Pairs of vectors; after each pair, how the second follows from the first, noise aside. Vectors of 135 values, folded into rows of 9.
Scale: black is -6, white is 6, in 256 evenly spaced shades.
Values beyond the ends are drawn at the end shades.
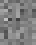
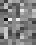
negated, scaled up.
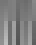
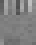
reversed, partly zeroed.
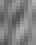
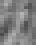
wrapped around.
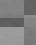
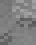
reversed, partly zeroed.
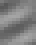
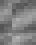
wrapped around, negated.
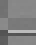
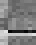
negated, scaled up.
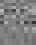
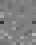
reversed, partly zeroed.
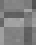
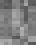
wrapped around, negated.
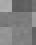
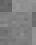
negated, shrunk.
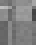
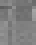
negated, shrunk.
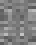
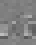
reversed, partly zeroed.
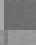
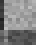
negated, scaled up.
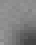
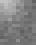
reversed, negated.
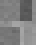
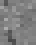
wrapped around, partly zeroed.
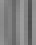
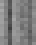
wrapped around.
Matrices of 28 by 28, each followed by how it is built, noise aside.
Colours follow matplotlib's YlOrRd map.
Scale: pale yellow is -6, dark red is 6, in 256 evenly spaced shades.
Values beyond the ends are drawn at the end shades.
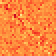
banded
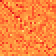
diagonal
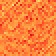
Hankel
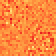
block diagonal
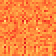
low rank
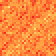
Hankel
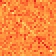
diagonal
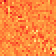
banded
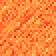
Hankel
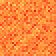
Hankel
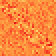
banded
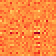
low rank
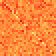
diagonal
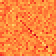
diagonal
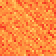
Toeplitz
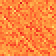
Toeplitz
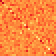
diagonal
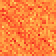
Toeplitz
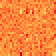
low rank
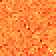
diagonal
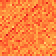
Hankel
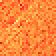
Hankel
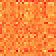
low rank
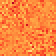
block diagonal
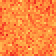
smooth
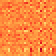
low rank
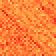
Toeplitz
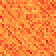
Toeplitz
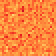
blocks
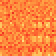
blocks
